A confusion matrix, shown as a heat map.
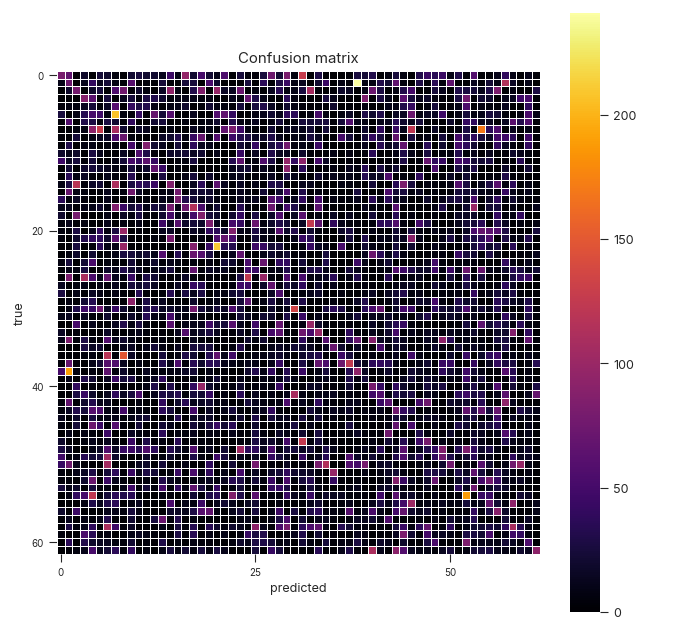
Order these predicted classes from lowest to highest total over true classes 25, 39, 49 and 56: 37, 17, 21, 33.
21, 33, 17, 37
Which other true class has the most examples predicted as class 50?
1
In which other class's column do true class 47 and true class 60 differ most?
31
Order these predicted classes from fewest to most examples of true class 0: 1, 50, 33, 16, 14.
50, 33, 14, 1, 16
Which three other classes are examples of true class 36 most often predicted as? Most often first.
8, 6, 20
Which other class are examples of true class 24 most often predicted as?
26
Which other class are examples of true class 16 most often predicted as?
15
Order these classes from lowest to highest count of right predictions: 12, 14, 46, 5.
46, 5, 12, 14
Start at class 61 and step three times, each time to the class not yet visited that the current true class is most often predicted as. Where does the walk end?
2
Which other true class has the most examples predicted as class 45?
7
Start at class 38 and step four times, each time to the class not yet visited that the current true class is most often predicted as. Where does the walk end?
42
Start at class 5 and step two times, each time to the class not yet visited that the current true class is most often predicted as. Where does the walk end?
54
